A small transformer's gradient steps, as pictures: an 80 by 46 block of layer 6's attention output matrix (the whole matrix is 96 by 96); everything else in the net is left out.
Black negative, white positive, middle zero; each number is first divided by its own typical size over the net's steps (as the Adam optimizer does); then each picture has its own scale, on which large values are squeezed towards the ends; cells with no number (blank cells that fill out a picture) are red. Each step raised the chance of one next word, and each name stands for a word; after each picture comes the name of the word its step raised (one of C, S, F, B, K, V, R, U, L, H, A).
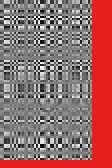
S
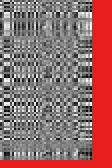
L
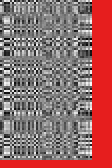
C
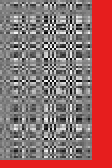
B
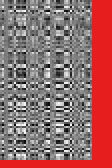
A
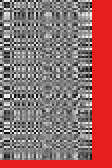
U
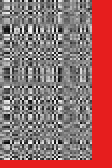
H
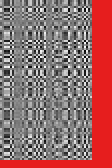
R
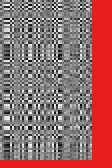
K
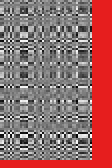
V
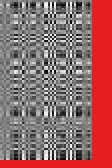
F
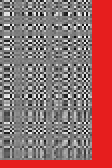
U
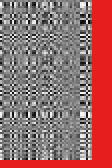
F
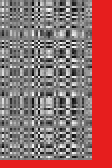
R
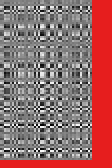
A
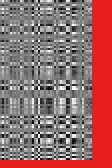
V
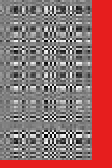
V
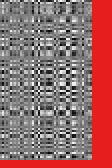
C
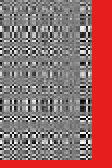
V
